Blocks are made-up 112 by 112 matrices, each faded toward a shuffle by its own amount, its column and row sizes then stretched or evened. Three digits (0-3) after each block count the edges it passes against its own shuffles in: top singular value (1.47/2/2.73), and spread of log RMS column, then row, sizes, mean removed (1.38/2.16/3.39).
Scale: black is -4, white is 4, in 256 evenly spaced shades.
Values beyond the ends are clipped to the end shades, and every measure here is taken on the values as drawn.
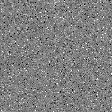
1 1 0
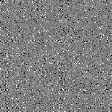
2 1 2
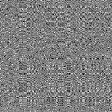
3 1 2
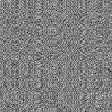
3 1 0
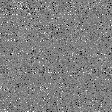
1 0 2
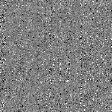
0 2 1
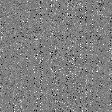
0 2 0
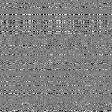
3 0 3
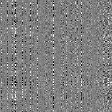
3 3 1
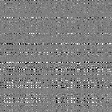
3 2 3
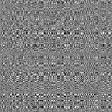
3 2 3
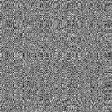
3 2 1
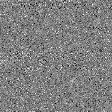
1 0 1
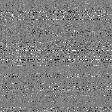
1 1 3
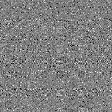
2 0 2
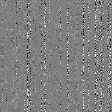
1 3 0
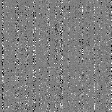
1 3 1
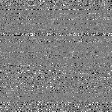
1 1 3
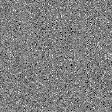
1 2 0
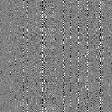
3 3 0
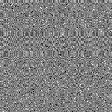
3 1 0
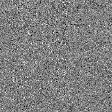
0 1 1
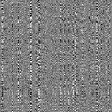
3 3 0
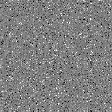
2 1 0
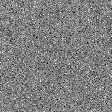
1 0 0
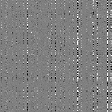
3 3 1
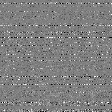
2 0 3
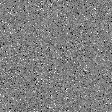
0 1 0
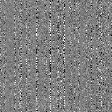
2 3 0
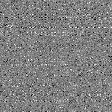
2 0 2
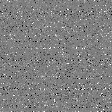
0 0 2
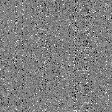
1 2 0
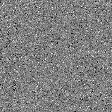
0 1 0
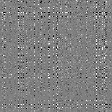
3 3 2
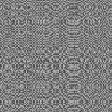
3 1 2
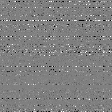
2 1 3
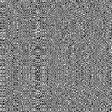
3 2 0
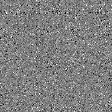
1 1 1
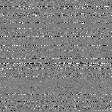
2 0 3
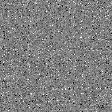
0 1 1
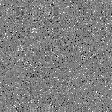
2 0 0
